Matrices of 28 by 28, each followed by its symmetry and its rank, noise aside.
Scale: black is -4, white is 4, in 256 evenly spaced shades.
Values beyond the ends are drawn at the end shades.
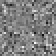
antisymmetric, rank six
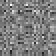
no symmetry, rank four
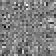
antisymmetric, rank six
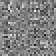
no symmetry, rank six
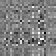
no symmetry, rank three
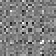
symmetric, rank three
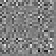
antisymmetric, rank four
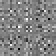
symmetric, rank three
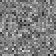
no symmetry, rank six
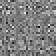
no symmetry, rank six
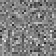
antisymmetric, rank six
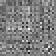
symmetric, rank three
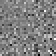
antisymmetric, rank six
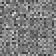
symmetric, rank six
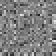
no symmetry, rank four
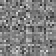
antisymmetric, rank six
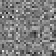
no symmetry, rank four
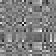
no symmetry, rank three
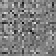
symmetric, rank four
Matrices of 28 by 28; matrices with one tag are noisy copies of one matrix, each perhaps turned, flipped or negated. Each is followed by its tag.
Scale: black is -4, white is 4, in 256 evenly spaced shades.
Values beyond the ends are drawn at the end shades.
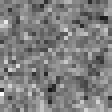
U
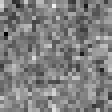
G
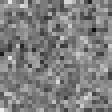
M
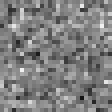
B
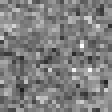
B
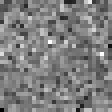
M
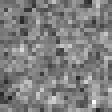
U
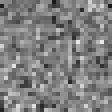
G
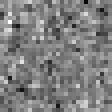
B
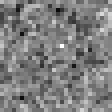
U
